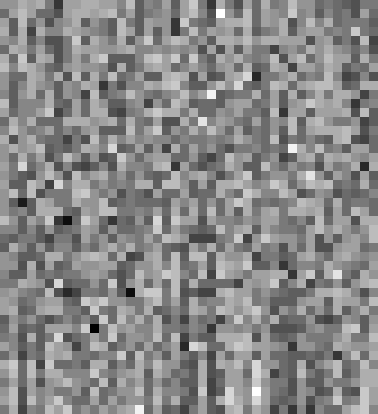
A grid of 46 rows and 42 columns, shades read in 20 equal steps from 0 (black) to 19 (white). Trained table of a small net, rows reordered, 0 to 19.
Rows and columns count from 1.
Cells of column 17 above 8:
33
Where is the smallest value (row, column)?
37, 11
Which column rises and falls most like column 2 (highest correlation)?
29
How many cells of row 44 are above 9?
24
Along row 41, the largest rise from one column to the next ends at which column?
6
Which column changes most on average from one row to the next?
13
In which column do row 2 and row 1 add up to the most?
25
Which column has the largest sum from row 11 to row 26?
36
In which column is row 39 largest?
22
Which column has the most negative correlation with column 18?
32
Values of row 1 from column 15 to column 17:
14 7 10
